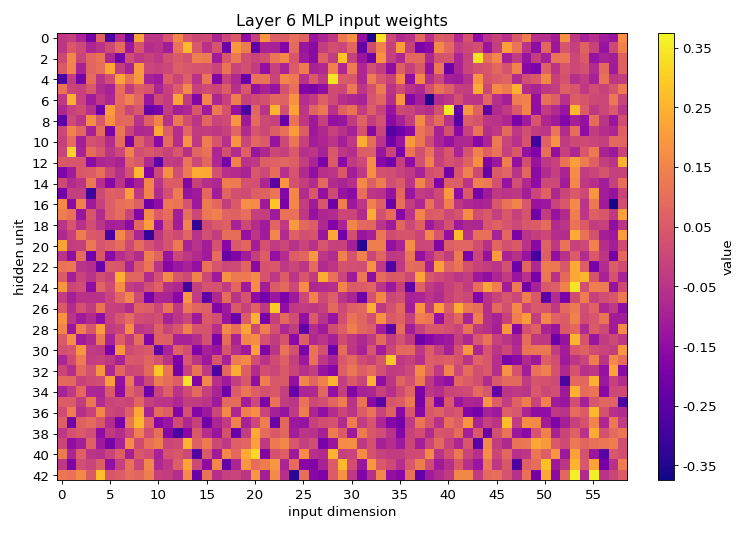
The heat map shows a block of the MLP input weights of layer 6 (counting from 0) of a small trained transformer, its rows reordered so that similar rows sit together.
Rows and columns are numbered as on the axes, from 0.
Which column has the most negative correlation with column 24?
41
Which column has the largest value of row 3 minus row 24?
13
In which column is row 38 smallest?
12
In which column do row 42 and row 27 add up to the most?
53
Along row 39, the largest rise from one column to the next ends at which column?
44
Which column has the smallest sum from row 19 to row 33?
16
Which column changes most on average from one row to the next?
18
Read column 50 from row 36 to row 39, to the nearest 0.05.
-0.15 -0.1 0.15 0.2
